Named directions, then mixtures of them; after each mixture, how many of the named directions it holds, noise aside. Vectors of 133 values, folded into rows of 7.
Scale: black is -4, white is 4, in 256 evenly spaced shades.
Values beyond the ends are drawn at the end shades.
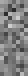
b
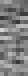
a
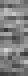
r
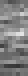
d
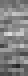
two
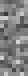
three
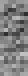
three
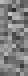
three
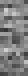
one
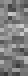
four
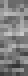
three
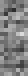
three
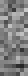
two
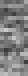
one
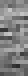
three
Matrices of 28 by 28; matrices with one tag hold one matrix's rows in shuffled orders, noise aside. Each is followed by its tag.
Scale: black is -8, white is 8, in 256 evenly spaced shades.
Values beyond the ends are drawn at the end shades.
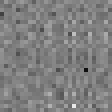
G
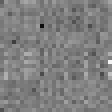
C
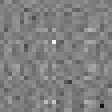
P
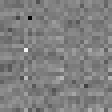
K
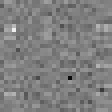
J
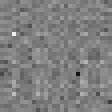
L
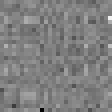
C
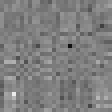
J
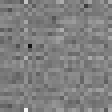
K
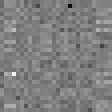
J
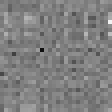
C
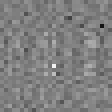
P
